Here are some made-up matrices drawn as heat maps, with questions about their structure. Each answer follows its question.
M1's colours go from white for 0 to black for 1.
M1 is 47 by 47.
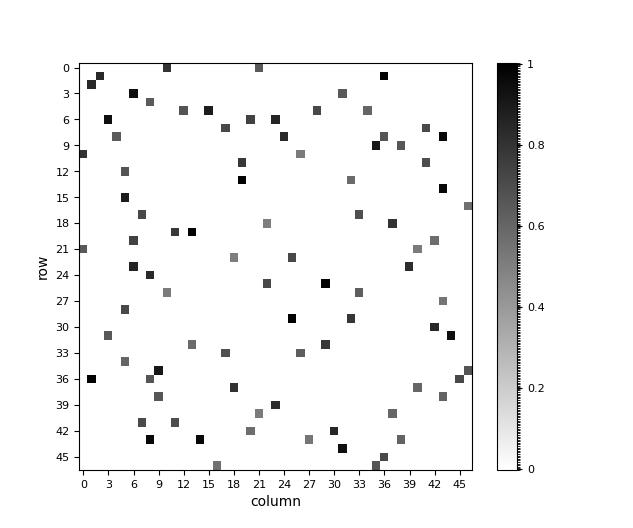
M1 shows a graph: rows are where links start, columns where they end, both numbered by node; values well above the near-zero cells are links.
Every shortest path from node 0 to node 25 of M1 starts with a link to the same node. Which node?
node 21
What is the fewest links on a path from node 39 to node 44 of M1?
5
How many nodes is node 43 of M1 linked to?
4
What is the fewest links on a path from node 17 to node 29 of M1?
7
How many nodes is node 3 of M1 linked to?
2
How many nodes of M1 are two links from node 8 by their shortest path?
5
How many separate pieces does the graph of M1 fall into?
4
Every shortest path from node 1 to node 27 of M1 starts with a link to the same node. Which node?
node 36
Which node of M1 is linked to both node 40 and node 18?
node 37
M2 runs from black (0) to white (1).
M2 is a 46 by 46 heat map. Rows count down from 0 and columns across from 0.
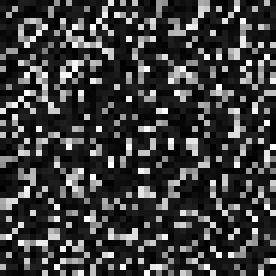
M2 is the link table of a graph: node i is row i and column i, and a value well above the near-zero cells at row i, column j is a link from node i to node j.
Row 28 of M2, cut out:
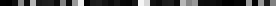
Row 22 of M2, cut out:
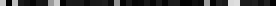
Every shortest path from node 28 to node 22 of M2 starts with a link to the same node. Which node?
node 5
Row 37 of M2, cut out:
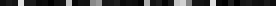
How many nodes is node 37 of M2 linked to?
9
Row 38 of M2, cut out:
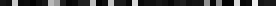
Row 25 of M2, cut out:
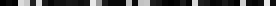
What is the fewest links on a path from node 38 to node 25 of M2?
2
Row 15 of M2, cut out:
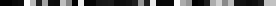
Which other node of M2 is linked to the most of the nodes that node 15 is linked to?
node 12
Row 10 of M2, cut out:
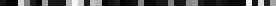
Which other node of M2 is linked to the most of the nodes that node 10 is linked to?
node 13
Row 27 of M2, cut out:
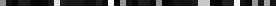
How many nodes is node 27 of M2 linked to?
10
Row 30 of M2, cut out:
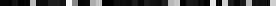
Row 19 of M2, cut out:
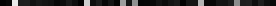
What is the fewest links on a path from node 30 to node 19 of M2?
4
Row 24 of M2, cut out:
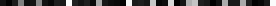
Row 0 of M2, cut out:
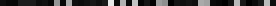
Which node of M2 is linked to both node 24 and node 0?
node 11
